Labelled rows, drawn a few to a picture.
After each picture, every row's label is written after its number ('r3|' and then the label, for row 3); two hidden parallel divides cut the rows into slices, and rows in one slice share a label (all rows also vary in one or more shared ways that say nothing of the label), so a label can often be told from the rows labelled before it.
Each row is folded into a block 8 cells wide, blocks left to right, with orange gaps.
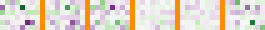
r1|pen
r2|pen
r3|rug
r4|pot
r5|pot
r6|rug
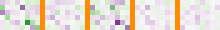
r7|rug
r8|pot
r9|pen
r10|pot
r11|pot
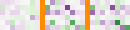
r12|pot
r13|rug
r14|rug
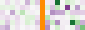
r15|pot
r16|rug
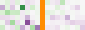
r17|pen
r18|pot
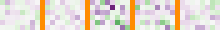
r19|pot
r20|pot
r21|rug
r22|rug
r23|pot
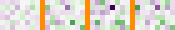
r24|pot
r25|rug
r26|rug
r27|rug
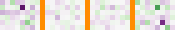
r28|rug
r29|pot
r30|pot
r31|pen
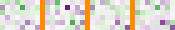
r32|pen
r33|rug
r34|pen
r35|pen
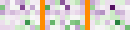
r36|rug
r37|rug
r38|rug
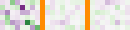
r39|rug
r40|pot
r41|pot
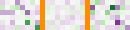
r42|rug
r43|pot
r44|pen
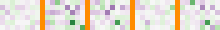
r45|pot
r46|rug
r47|rug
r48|pot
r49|rug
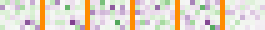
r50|pen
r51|pen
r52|rug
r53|rug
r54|pen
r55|pot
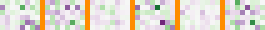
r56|pen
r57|rug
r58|pot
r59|pen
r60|pot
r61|rug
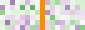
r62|pen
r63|rug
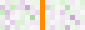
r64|pot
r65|pot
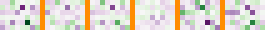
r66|rug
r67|rug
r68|rug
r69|pot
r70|pen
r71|rug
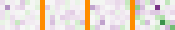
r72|pot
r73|pot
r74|pot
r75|rug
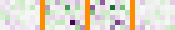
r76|pot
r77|pen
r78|pen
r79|pot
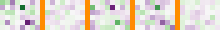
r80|pen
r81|pot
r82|rug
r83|pen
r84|pot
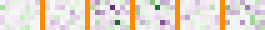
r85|pot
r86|pot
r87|rug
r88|pen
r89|pot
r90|rug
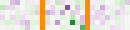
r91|pot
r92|rug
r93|pot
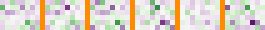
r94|rug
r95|rug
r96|rug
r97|pen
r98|pot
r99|pen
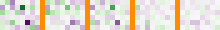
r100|pen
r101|pen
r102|pen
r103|pot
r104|pot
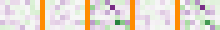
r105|pot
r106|pot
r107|rug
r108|pot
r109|rug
